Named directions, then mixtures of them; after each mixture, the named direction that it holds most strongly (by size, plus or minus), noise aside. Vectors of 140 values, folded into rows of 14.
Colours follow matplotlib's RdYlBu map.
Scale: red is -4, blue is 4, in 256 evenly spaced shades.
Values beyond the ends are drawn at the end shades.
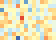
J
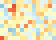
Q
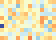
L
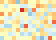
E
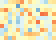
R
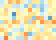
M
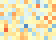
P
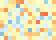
R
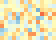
R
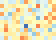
P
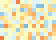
E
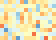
J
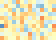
L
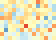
P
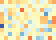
L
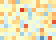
E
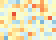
M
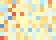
Q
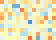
L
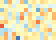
J
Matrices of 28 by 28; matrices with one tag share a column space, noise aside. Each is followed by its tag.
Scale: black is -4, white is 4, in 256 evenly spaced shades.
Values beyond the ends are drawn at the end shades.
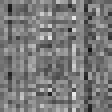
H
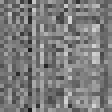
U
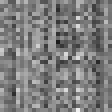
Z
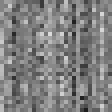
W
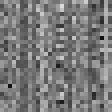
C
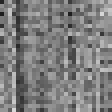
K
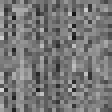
H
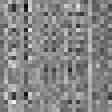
C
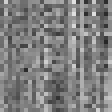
K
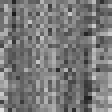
K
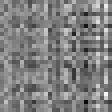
C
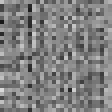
Z
